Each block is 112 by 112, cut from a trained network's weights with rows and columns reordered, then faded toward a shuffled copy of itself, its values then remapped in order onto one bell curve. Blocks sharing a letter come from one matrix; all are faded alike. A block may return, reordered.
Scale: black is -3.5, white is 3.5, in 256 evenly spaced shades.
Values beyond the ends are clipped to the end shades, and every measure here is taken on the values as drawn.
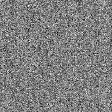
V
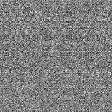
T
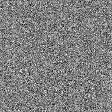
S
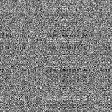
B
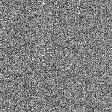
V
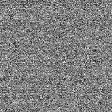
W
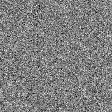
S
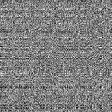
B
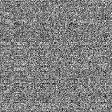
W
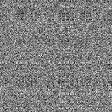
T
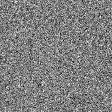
S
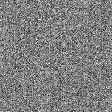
S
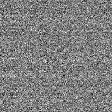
W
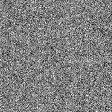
S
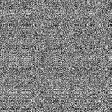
B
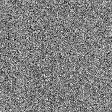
S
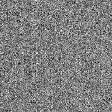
V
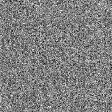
V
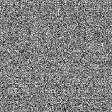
W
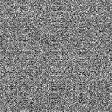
T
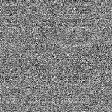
T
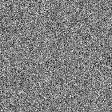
S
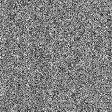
V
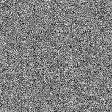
S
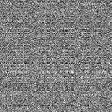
B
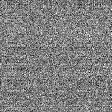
W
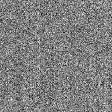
V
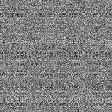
B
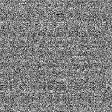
T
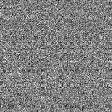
T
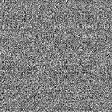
W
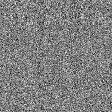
S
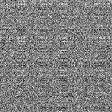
B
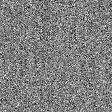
S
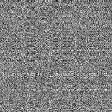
B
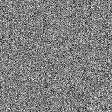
V
